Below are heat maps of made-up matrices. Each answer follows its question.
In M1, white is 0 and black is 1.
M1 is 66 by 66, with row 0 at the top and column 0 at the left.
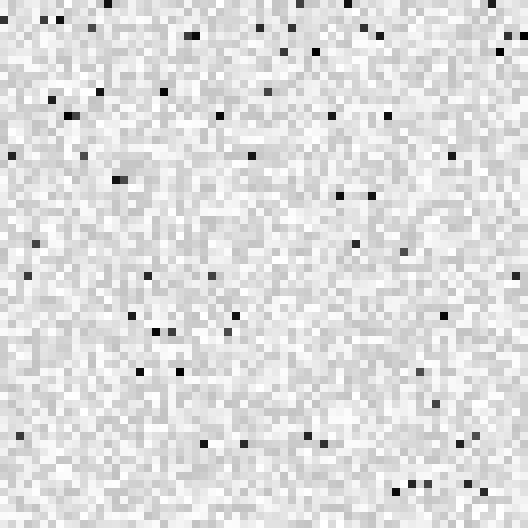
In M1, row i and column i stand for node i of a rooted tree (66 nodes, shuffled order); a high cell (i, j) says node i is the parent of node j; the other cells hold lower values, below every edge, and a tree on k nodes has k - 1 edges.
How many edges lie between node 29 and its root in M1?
6
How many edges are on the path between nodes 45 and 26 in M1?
3
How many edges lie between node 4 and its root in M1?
8
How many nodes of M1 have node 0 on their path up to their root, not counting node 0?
9
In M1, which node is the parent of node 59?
54
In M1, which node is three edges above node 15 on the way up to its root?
24
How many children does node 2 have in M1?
3
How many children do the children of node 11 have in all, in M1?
1
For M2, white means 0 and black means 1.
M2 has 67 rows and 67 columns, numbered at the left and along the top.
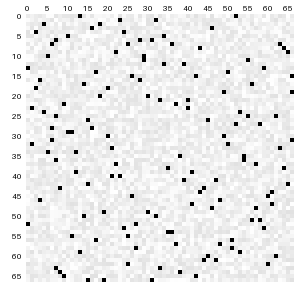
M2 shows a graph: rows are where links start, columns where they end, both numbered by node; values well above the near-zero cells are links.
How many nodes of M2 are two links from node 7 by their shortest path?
6
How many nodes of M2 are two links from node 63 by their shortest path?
4
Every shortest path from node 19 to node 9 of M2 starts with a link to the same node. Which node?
node 66
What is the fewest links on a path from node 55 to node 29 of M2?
2
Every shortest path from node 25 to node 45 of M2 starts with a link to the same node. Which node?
node 62
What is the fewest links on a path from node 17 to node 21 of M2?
7
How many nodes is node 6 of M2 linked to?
3
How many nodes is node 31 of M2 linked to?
2
